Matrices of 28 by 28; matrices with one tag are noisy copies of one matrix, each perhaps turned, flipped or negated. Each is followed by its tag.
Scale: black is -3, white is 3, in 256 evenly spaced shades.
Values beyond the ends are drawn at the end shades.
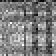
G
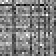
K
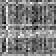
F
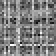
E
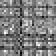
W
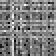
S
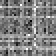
W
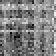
G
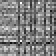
S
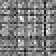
E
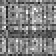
F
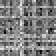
W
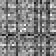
W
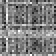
F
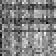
G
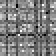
W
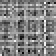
E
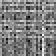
S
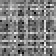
E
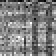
G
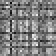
E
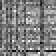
K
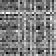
S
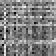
K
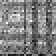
G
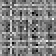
E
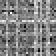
W
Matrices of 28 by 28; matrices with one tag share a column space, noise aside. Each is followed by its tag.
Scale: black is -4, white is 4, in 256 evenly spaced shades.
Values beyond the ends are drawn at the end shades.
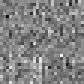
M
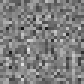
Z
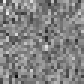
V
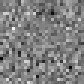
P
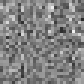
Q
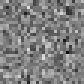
V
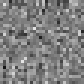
M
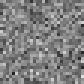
Z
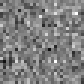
P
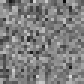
V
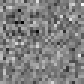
Q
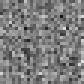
Z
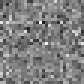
Q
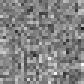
Z
